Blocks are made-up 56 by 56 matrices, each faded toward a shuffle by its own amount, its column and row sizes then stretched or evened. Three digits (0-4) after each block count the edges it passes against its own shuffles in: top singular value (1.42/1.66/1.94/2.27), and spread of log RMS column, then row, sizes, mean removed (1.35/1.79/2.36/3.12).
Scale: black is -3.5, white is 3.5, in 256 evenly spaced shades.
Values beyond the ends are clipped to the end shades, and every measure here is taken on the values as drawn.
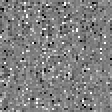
0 1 0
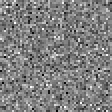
1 0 0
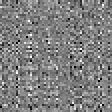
4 3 1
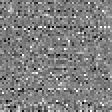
3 0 3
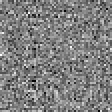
2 1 0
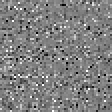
1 1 1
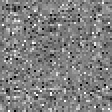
2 1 0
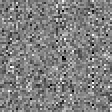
0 2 0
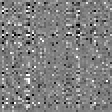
4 3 2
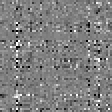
2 3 3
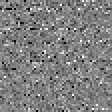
1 0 2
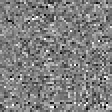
2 1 2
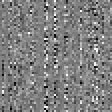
2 4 0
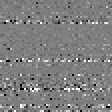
1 0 4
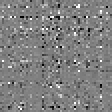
1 3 3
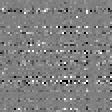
3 2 4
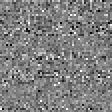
0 0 3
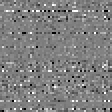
1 1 4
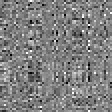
4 3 0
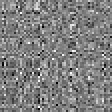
4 3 1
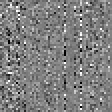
0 4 0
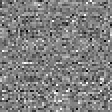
3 0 2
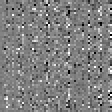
1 4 1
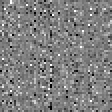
1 3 1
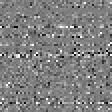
2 1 4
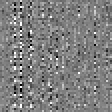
3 4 0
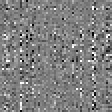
2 4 2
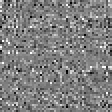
3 2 3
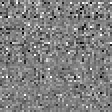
0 1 3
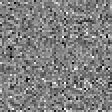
2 1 1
